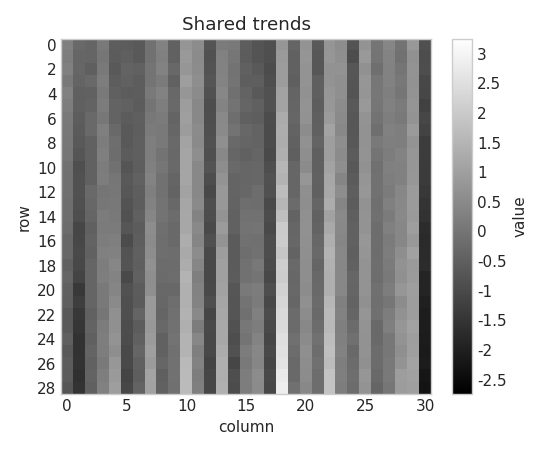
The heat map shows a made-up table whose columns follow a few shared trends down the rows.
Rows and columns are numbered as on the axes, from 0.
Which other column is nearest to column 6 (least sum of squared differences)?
2
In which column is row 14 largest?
18
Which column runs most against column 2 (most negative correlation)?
9
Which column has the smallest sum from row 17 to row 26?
30
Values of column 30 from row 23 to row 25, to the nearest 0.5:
-2 -2 -2
